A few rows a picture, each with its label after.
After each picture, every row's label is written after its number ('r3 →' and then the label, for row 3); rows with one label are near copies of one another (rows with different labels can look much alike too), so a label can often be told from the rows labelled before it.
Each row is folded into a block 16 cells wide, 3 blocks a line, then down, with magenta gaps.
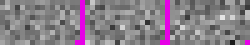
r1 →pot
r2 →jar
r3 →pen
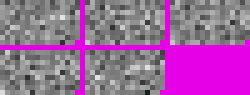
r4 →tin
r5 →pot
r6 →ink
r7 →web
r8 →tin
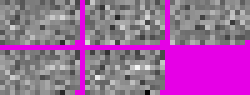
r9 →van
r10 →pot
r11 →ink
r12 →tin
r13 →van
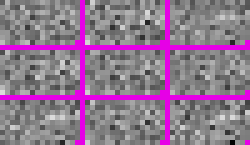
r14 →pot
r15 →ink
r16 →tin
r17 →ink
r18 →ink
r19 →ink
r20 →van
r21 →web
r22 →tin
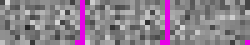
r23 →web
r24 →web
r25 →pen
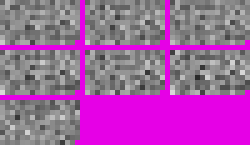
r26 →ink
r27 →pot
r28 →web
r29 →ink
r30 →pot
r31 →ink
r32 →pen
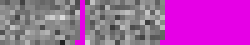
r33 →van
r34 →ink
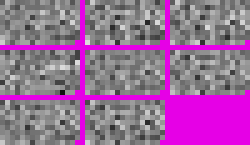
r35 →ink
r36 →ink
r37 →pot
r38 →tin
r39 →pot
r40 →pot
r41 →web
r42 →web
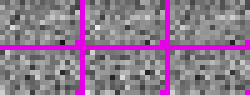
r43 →tin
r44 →pen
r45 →van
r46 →web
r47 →jar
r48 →ink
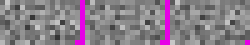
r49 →pot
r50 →web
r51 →web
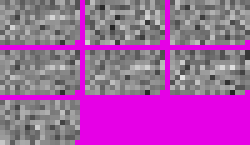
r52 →pen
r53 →pot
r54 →pot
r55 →tin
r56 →tin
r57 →pen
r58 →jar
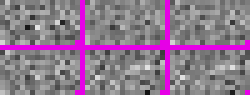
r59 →jar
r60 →ink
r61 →web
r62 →web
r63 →tin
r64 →tin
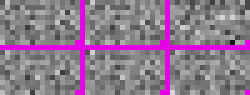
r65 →web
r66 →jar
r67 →van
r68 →jar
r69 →web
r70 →ink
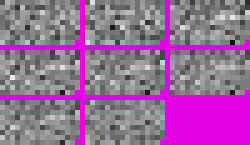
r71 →pot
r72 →jar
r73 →tin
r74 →pen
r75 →tin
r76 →van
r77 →tin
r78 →ink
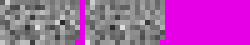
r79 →jar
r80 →jar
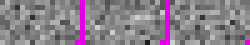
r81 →pot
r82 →van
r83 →jar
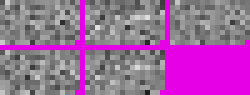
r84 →web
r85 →pen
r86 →web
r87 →pot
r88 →van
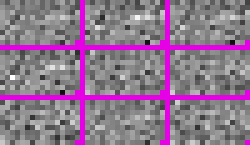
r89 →tin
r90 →van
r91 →tin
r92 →van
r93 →jar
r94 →ink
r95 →ink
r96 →tin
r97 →jar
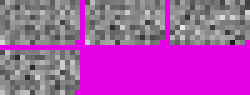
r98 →ink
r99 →ink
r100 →pen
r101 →pot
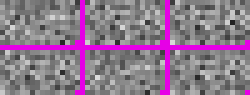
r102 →pen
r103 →pot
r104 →web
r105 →web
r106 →pen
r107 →web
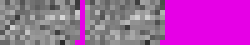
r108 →pen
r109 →tin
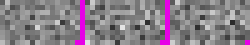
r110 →jar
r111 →jar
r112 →ink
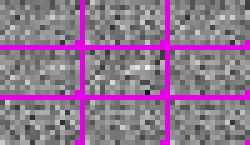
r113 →pen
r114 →web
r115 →pen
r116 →pen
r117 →tin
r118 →web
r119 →web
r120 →web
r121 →web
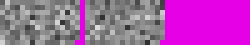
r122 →web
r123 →pen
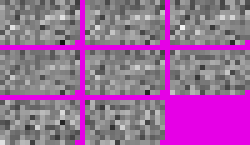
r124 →tin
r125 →pen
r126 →pen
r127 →pen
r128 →van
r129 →web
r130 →ink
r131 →pot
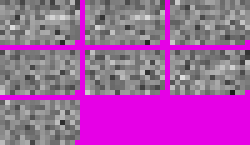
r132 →van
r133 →van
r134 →pot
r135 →ink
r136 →web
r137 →tin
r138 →web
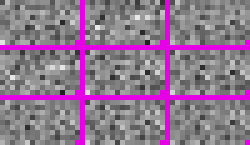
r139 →ink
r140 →van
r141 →web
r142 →van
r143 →ink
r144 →ink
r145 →pot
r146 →pot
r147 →pot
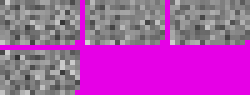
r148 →web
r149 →jar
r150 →jar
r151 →pot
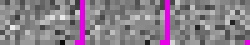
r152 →tin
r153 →pen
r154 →web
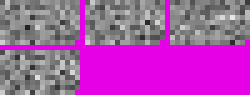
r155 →jar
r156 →ink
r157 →tin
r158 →pot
